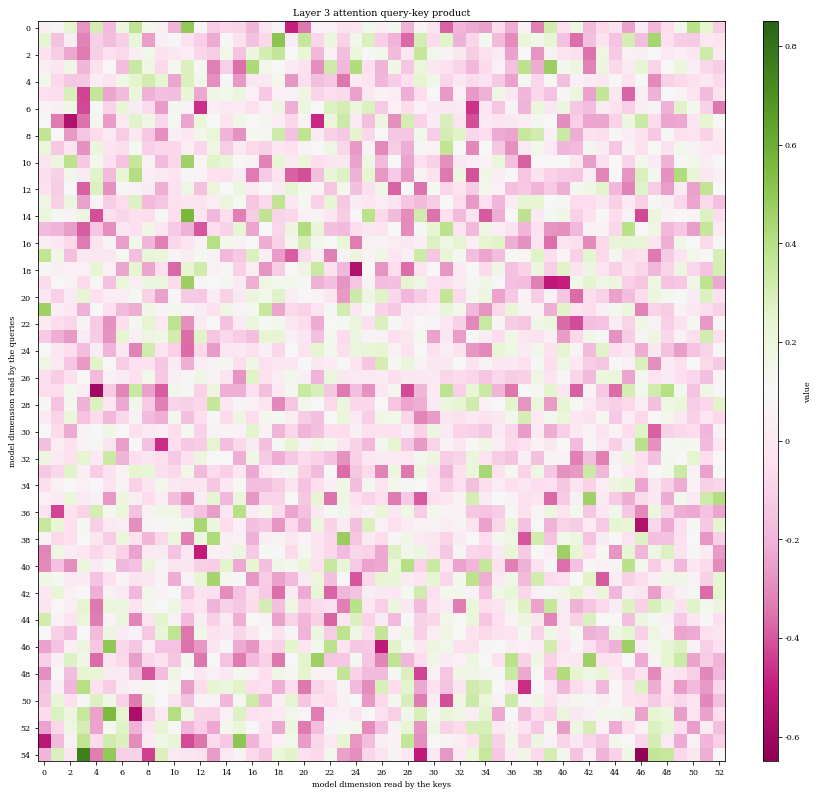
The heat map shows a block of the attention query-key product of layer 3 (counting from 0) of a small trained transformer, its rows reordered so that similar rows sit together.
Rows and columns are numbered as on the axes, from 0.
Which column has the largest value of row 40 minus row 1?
28
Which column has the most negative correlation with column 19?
0
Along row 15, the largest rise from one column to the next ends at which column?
51
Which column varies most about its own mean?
3
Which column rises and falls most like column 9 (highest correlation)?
6
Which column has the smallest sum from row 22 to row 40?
11
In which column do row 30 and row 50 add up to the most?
16
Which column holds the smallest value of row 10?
37
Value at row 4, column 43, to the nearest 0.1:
0
